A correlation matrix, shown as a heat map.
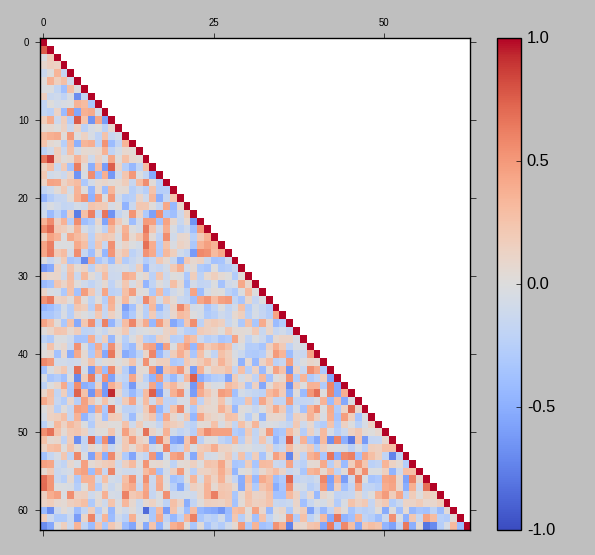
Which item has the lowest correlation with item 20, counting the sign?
51
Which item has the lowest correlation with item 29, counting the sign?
0
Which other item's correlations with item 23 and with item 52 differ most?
9
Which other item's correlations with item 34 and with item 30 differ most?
12
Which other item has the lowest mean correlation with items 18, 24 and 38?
60
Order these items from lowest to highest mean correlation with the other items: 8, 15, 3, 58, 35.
35, 3, 8, 58, 15
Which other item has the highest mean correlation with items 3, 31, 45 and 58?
5
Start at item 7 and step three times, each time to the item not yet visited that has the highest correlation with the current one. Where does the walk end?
56
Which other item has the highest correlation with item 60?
31
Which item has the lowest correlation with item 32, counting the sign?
44
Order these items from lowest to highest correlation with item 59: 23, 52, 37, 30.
52, 23, 37, 30
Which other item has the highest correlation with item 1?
15
